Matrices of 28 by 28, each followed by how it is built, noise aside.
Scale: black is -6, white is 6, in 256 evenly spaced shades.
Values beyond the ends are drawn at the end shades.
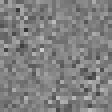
block diagonal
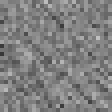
Toeplitz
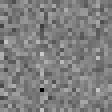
uneven columns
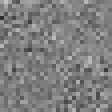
block diagonal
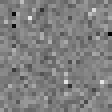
sparse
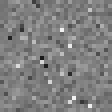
sparse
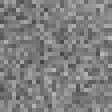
noise
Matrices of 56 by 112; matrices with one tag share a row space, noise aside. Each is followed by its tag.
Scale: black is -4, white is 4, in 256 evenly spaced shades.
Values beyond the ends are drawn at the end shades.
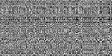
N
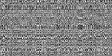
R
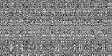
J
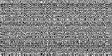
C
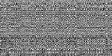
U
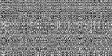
R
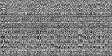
R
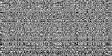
C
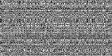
C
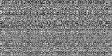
C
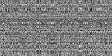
R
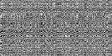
C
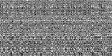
J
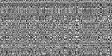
N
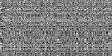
C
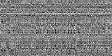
U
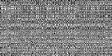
U
